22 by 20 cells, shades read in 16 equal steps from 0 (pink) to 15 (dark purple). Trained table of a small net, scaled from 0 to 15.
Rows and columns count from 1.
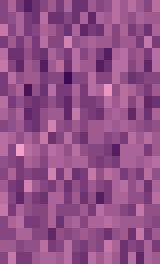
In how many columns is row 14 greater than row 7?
5
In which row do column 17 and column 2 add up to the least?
22
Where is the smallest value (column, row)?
3, 13
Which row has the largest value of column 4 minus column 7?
8
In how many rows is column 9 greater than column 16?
14
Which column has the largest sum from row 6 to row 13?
9
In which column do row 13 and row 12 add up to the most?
15
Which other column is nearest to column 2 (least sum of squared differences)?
12
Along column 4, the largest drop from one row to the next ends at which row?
16
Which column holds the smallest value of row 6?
1
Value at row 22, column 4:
10
